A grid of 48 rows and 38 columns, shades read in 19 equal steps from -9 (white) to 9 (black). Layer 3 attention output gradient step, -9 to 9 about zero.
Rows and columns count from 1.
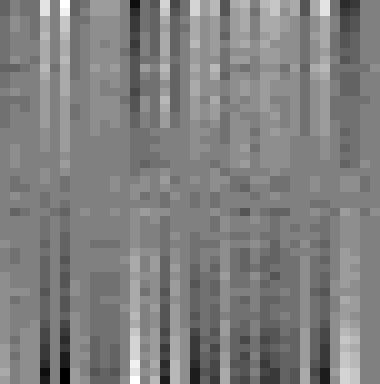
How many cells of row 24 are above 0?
8
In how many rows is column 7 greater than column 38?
25
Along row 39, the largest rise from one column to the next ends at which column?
17
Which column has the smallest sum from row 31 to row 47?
14
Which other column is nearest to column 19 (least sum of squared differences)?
4
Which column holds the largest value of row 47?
7
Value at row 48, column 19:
-1
